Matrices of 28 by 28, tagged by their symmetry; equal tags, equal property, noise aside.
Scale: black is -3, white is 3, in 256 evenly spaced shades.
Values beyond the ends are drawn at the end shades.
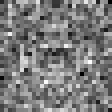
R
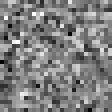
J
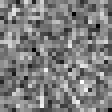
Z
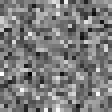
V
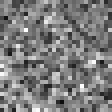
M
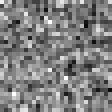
J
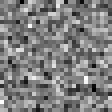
J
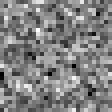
J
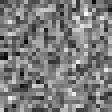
J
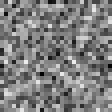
Z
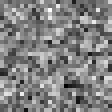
J
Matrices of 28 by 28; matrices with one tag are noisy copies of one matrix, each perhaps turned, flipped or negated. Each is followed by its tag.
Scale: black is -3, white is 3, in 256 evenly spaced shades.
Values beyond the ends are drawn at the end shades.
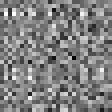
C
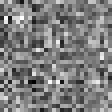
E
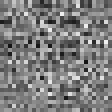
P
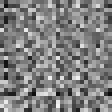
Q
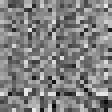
Q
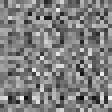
C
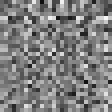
Q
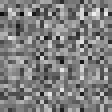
C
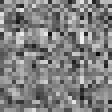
E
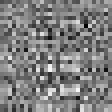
P
